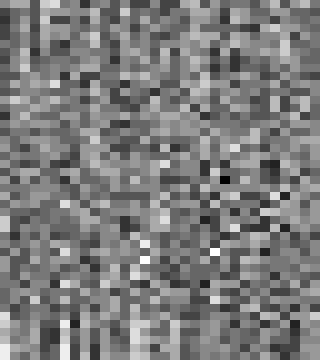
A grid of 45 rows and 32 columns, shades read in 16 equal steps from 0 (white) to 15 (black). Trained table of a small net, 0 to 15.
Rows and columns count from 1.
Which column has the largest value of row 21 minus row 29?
28
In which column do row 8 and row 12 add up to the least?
20
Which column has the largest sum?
27
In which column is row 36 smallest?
7
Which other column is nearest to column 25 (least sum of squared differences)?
26
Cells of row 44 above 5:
26
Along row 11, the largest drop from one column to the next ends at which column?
10
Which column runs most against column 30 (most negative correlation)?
14
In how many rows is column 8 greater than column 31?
26
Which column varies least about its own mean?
11
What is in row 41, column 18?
3
